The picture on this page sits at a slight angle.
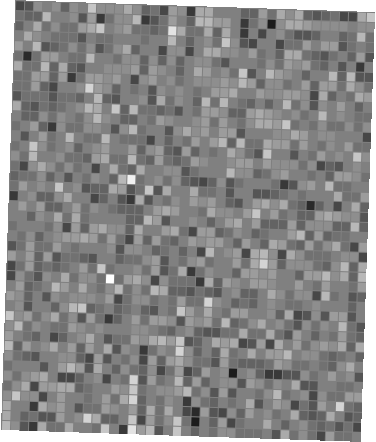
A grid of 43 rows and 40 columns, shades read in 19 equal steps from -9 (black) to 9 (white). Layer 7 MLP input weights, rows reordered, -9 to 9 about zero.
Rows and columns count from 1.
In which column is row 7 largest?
26
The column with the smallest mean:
16
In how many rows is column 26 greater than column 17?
13
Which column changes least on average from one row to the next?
11
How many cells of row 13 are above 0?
18
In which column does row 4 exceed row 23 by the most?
24
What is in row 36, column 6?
0
